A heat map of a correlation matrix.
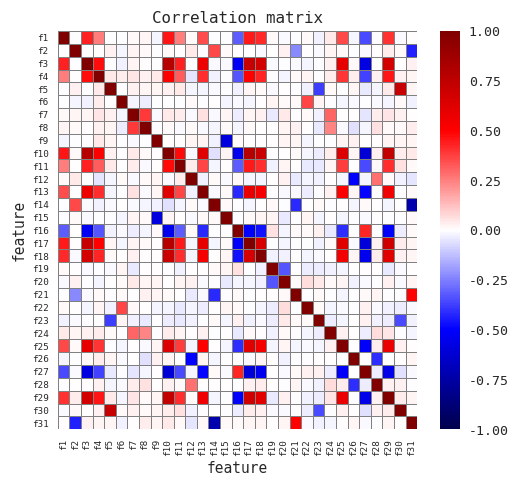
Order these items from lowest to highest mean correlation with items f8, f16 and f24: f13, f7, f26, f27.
f13, f26, f27, f7
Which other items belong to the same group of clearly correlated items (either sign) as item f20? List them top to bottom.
f19
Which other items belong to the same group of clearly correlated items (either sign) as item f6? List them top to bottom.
f22
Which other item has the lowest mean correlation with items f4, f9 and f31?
f14
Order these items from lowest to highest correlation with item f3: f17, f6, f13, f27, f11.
f27, f6, f11, f13, f17
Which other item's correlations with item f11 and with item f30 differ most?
f5
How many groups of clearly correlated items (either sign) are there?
8
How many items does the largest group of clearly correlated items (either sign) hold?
12
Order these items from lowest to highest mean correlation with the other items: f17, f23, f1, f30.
f23, f30, f1, f17
